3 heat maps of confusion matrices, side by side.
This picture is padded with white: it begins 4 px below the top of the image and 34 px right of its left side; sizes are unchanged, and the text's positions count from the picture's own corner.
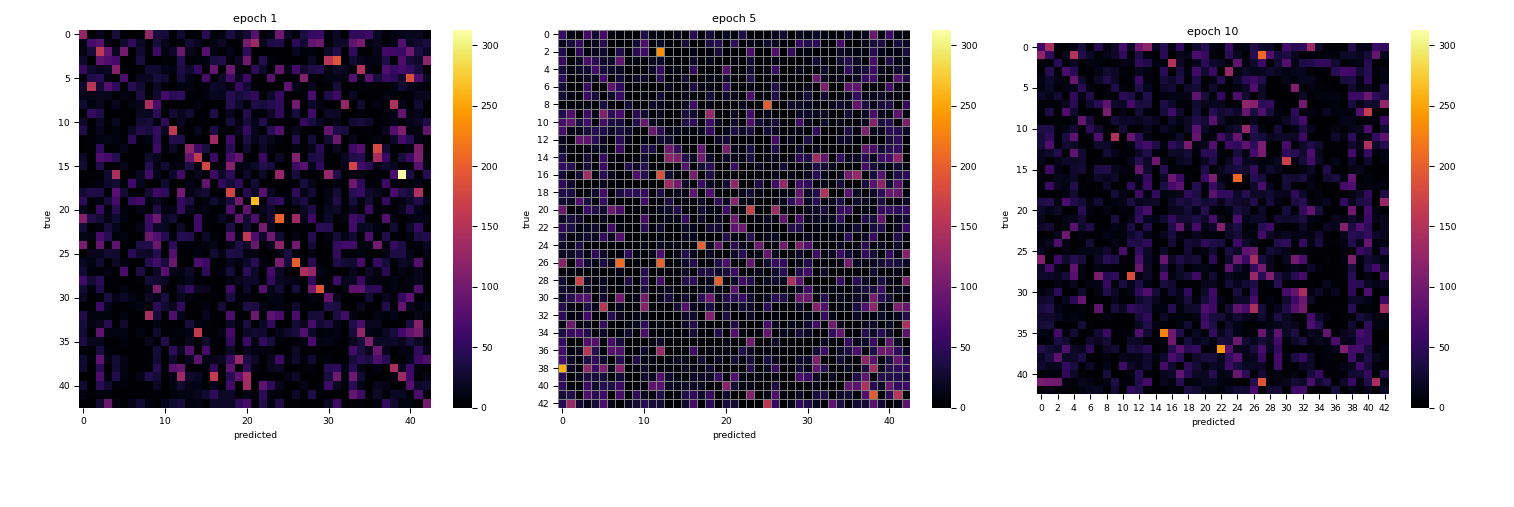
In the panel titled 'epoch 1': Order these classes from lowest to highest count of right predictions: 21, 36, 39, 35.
21, 36, 35, 39
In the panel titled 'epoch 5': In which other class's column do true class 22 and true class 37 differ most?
31
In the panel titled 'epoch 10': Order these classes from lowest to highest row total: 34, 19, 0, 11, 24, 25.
34, 25, 24, 19, 11, 0
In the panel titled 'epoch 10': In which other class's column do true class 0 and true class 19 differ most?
33
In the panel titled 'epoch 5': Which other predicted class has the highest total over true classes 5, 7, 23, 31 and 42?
38
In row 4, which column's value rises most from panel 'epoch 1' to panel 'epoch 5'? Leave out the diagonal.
20
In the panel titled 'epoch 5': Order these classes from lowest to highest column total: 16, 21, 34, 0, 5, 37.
34, 16, 21, 37, 5, 0
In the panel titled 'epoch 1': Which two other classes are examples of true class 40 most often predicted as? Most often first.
20, 22
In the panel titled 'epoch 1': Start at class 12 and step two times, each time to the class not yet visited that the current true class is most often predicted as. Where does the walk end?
39
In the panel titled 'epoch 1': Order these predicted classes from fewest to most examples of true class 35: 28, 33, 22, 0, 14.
14, 33, 0, 22, 28
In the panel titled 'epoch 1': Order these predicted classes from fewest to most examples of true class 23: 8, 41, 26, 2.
26, 41, 2, 8
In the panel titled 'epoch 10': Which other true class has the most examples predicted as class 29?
35
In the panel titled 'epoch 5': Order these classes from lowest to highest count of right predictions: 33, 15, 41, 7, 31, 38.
7, 15, 33, 31, 38, 41
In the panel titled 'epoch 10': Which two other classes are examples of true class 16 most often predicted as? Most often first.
24, 21
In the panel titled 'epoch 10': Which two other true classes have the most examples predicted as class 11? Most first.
28, 7
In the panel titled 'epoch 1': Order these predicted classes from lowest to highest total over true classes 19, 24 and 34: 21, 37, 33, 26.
37, 33, 26, 21
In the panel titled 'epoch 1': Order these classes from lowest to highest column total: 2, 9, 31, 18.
31, 9, 2, 18
